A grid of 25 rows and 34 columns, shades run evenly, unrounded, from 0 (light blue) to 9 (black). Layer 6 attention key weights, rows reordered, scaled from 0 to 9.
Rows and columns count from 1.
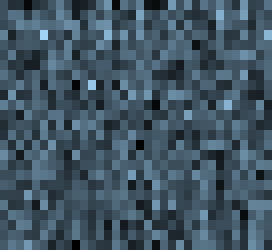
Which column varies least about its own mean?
11
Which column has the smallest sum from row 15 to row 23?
26
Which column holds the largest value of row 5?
25
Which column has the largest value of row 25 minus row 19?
20
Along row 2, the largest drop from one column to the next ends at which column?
18
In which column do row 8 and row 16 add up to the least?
31
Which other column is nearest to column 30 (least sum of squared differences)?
2
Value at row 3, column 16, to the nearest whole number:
6
